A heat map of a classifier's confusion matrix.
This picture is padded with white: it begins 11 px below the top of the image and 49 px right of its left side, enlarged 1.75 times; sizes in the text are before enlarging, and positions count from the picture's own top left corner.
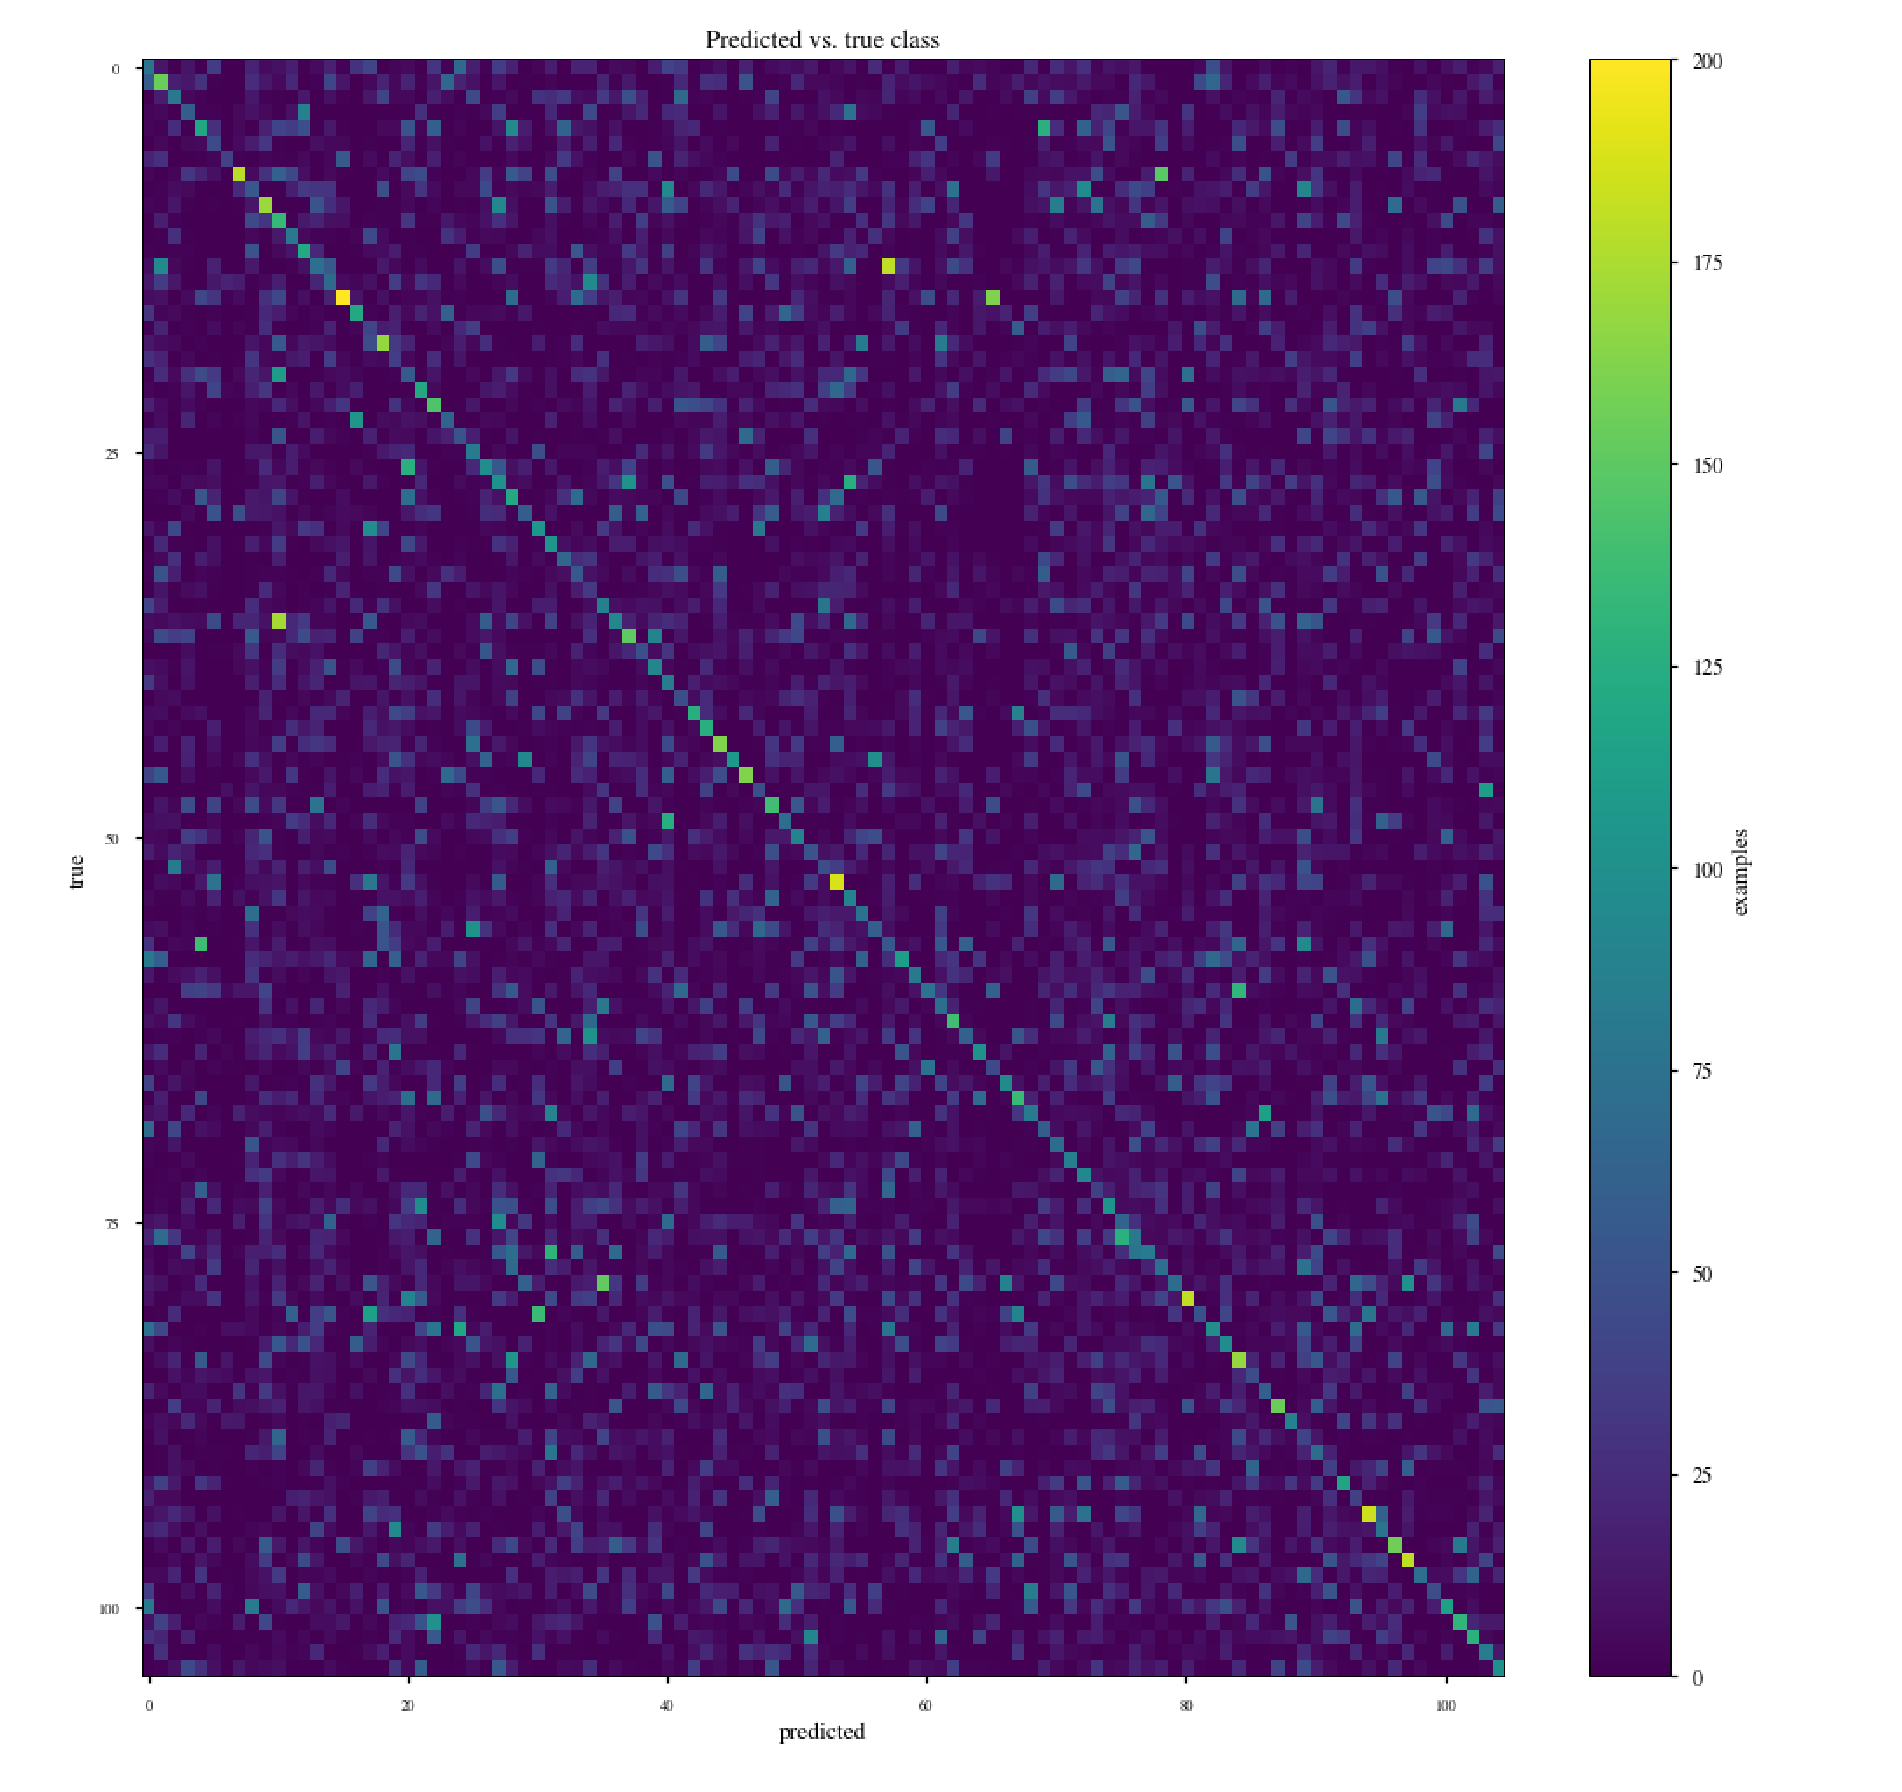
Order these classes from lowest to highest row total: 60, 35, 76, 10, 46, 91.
91, 35, 10, 46, 60, 76
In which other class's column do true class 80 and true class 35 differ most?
20
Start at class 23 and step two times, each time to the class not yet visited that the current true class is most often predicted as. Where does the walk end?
49
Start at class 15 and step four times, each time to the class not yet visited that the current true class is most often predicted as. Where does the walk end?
28
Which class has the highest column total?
10
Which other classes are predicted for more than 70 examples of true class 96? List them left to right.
62, 84, 101
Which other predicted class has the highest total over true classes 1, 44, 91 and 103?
82
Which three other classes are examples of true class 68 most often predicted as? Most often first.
86, 31, 102
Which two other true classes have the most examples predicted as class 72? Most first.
8, 94
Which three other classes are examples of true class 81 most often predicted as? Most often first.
30, 17, 67
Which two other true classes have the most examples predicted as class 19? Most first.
95, 64
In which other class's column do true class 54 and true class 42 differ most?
67
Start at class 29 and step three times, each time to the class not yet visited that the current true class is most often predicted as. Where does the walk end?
41
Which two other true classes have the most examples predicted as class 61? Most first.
18, 102
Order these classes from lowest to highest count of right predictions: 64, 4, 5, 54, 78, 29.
5, 29, 78, 54, 64, 4
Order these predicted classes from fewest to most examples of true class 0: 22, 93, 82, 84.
84, 93, 22, 82
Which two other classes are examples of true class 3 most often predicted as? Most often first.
12, 54
